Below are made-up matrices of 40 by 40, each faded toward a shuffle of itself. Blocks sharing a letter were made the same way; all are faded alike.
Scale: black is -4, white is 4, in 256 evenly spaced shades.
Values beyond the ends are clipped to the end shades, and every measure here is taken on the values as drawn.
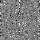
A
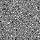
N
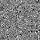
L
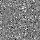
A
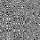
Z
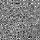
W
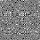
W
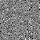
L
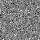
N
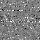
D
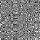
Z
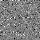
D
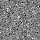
N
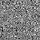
W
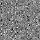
L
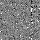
A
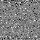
D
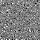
D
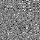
W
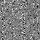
A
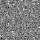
L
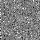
A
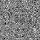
L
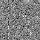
L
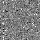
A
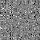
W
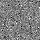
N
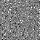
A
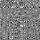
W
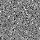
A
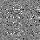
W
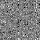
L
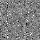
L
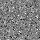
N
